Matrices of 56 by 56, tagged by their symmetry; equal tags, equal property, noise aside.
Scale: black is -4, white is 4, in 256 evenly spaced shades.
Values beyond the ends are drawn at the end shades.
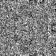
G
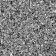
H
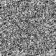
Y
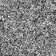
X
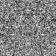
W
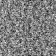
G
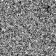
X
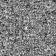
G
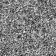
X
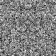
W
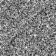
H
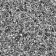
X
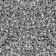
W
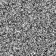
H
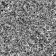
H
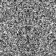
W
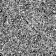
X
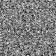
W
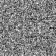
G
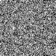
G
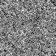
X
